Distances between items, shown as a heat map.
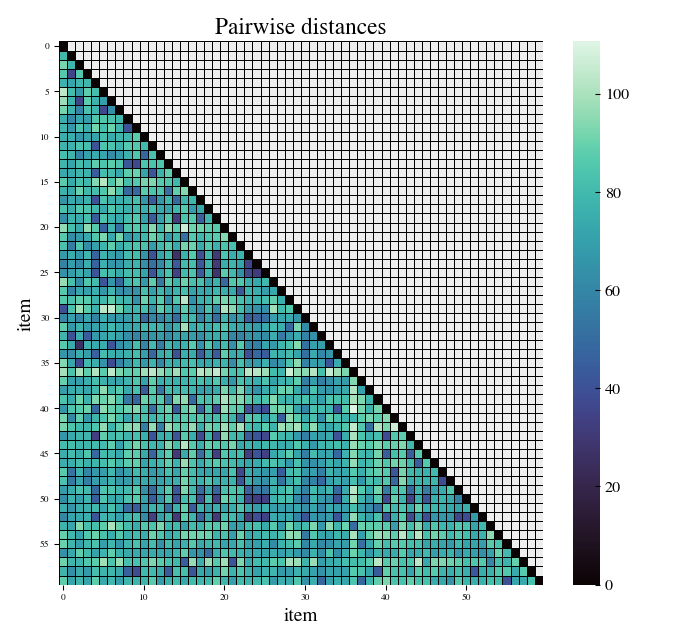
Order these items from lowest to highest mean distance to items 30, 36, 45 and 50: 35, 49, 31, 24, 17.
24, 17, 49, 35, 31
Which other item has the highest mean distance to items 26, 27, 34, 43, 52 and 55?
36
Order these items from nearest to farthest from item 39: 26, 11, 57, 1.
1, 11, 26, 57
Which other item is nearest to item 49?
52
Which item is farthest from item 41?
42
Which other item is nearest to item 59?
55
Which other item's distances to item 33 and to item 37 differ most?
2
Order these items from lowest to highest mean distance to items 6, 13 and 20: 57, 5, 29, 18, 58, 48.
5, 58, 48, 18, 57, 29
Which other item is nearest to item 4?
43
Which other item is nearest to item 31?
28
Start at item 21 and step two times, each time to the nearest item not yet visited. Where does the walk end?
15
